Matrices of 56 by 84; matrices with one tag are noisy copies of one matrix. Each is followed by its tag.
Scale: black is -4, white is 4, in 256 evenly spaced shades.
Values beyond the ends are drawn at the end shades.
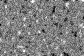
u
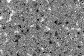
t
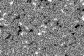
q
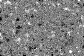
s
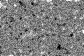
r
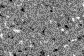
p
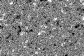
q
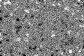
s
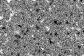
t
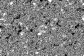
q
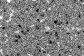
t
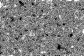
r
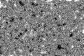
r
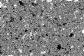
r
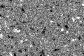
p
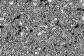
q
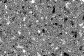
u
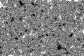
r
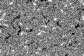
q
